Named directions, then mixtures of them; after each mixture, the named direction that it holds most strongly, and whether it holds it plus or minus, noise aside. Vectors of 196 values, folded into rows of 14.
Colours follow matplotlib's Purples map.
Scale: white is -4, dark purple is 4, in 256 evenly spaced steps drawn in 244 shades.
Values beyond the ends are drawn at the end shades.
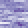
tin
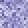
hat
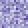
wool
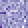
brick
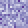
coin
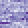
tin, minus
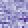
tin, minus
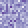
coin, minus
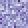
coin, plus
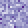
coin, plus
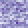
wool, plus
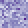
hat, plus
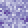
hat, minus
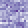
tin, plus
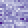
tin, minus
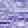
tin, minus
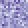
wool, plus
